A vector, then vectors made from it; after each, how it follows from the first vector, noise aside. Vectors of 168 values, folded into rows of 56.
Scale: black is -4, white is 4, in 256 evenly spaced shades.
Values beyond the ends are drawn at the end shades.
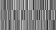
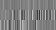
partly zeroed.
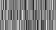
wrapped around, negated.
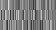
reversed, negated.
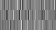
wrapped around, negated, partly zeroed.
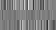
partly zeroed.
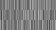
wrapped around, shrunk.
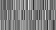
copied.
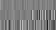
partly zeroed.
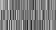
reversed, negated.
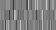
wrapped around, partly zeroed.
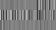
wrapped around, negated, partly zeroed.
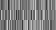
reversed.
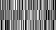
wrapped around, negated, scaled up.
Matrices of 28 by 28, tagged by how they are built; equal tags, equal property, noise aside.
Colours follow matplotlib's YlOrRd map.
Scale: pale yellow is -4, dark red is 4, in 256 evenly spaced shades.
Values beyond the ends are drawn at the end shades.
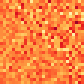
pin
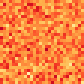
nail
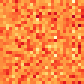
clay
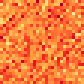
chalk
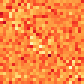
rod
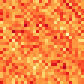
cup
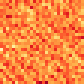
cup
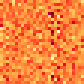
clay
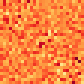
rod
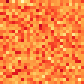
nail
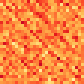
cup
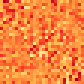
rod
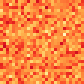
nail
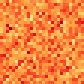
chalk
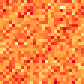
chalk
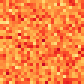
nail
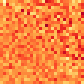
pin
